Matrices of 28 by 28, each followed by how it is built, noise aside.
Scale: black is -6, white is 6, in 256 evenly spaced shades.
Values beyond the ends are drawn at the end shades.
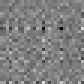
low rank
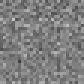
repeating columns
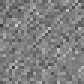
Hankel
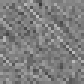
Toeplitz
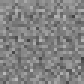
repeating columns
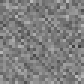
Toeplitz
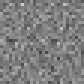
repeating columns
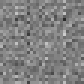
low rank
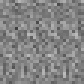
repeating columns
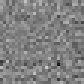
low rank
